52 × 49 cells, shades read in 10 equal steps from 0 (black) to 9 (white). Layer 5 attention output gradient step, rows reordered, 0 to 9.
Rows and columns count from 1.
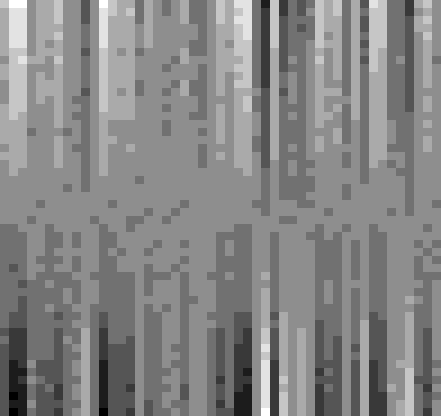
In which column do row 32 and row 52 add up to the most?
30
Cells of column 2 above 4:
28
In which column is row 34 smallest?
2
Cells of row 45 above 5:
6
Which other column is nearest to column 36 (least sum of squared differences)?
43
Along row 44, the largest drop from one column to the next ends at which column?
31
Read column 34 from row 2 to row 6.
3 4 3 4 4
